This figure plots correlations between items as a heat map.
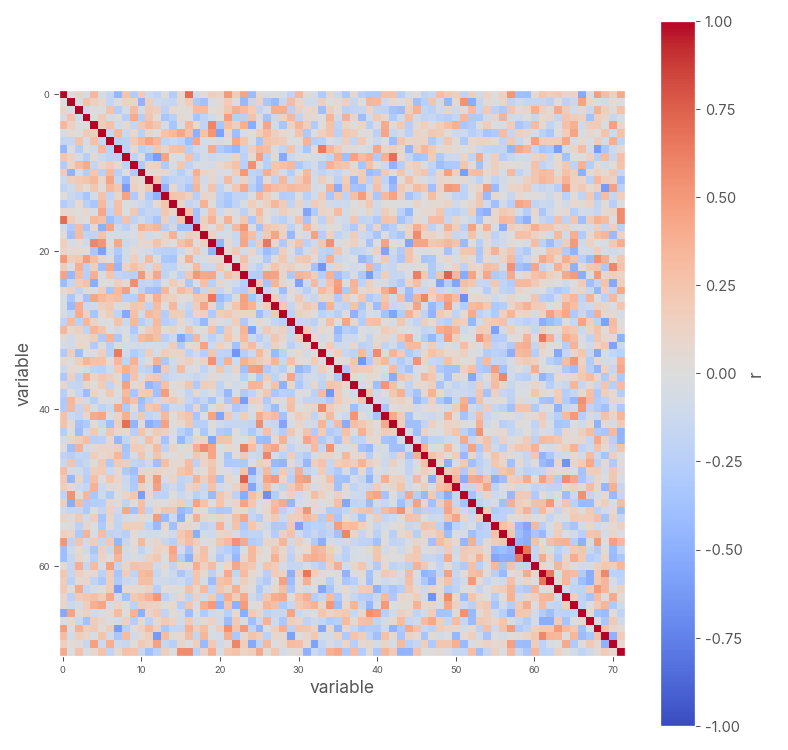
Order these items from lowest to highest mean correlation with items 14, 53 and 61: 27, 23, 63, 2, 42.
63, 2, 23, 42, 27
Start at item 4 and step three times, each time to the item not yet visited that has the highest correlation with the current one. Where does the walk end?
46
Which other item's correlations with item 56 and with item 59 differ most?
58
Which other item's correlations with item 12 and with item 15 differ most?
54
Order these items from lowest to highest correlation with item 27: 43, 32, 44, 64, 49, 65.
43, 44, 32, 65, 64, 49
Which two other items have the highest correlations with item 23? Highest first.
49, 45
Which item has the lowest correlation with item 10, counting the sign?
51
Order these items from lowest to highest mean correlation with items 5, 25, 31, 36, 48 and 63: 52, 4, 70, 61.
52, 61, 70, 4
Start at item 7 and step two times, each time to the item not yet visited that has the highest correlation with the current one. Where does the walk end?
40
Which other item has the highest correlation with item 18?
45
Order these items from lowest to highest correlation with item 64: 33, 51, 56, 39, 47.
47, 51, 39, 33, 56
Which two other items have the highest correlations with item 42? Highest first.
8, 25
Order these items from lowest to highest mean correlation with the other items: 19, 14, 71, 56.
56, 14, 71, 19
